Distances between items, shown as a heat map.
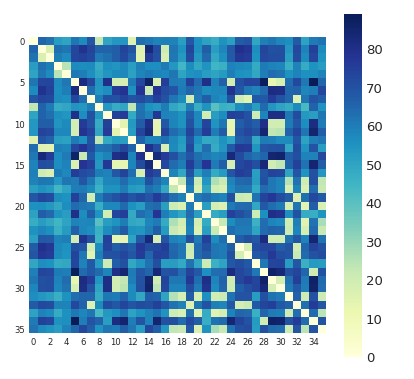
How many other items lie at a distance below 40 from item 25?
4
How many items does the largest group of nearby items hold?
8
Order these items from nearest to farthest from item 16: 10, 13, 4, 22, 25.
13, 22, 4, 10, 25
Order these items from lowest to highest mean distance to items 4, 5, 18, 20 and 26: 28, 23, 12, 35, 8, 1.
23, 35, 8, 12, 1, 28
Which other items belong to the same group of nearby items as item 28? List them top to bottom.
34
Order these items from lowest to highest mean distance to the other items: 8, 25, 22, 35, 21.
22, 8, 35, 21, 25
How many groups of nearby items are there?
9
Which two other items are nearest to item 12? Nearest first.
0, 8
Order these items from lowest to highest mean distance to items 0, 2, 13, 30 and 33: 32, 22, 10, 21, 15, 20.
22, 20, 10, 15, 21, 32
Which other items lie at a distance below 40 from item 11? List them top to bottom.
5, 10, 15, 24, 29, 30
